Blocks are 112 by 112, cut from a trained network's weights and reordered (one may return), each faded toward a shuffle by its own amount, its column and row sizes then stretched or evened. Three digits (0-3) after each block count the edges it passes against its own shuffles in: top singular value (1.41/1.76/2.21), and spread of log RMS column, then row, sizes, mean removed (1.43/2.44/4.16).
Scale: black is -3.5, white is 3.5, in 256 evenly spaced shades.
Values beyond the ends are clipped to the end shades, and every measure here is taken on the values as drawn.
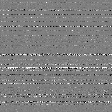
2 0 3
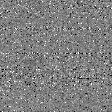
0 0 2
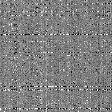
2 1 2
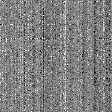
3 2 1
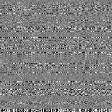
3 0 3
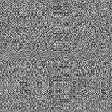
3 0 2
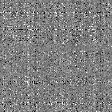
1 1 2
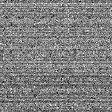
3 1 0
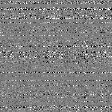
1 1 3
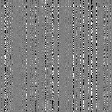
3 3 0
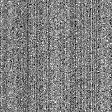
3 1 0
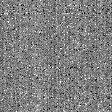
1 0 1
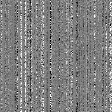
3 3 0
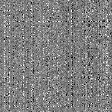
2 2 1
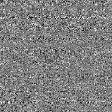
1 1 2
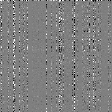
2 3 1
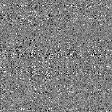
1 2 2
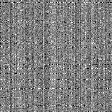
3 0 2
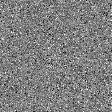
0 1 0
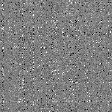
0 2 1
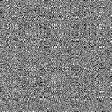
3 1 2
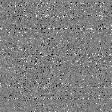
0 1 2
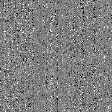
0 2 0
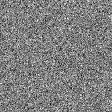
1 0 0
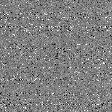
0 0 2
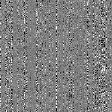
2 3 0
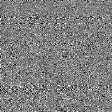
1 1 2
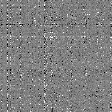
1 2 1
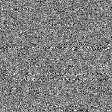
1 0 2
